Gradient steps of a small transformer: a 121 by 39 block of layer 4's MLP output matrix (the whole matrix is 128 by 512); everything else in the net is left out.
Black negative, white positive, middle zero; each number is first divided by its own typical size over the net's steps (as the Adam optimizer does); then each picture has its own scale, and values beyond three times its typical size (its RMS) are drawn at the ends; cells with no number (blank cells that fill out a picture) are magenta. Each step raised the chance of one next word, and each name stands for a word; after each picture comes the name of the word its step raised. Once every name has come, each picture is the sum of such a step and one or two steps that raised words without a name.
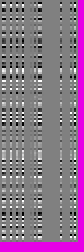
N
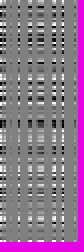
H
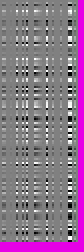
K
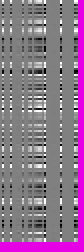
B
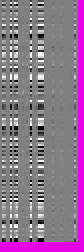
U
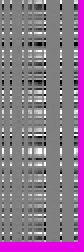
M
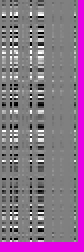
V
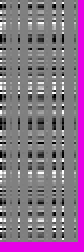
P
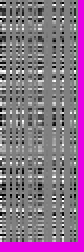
N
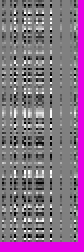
P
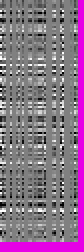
K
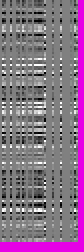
K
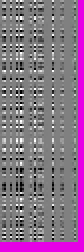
N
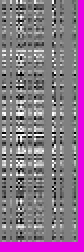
M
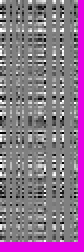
H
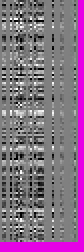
P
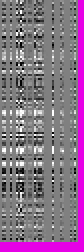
M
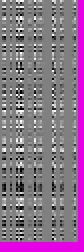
B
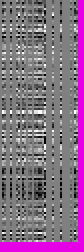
V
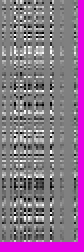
V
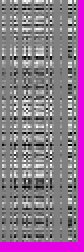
B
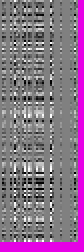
H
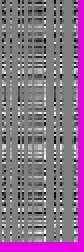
N
